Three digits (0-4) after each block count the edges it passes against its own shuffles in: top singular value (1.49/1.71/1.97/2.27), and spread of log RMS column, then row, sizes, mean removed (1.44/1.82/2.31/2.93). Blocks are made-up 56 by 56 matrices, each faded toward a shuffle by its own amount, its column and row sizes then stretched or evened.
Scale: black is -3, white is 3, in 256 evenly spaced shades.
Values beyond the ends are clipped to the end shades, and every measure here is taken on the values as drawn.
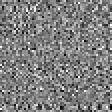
3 0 2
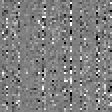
1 4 1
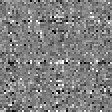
1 2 3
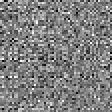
4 0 2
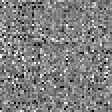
1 2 1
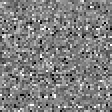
0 0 2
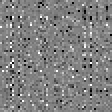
3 3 1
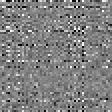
4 2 4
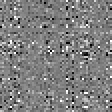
1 4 3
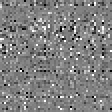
3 2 3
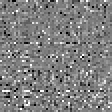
2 0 3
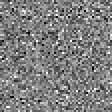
3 0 1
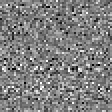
1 0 3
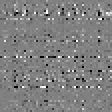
2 2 4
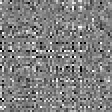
4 3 4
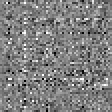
1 2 3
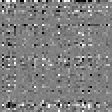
3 3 4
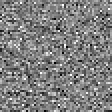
2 0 1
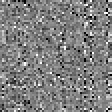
3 3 0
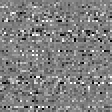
0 0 4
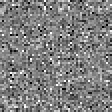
1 2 1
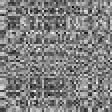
4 1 2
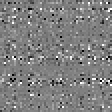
1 3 4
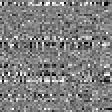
4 0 4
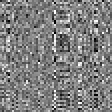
4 4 1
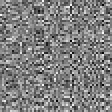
4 2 1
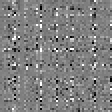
2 4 3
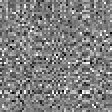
4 0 2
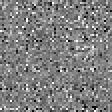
2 2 2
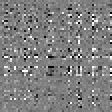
3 3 4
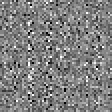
2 3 1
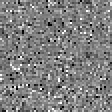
0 1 2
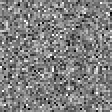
1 0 0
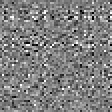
3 2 3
